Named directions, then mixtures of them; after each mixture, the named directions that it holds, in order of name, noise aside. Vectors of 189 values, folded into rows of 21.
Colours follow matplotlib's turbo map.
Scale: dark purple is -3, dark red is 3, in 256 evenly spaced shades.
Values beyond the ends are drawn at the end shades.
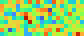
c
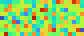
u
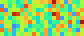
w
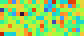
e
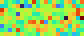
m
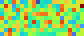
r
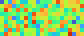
r, u.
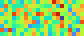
r, w.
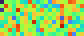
e, r, u.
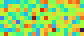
m, u.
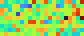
m.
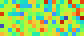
e, m.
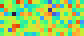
c, w.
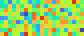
c, u.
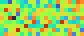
m, r, u.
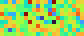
c, e, m.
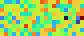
m, u, w.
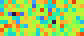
c, e, u.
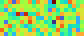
c, e, w.
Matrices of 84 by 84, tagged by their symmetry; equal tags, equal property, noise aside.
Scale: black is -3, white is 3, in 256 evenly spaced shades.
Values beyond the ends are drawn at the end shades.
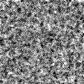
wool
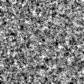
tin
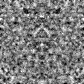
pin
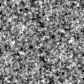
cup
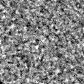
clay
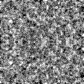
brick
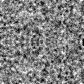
brick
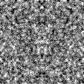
pin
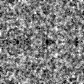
brick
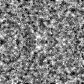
brick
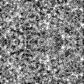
brick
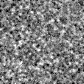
clay
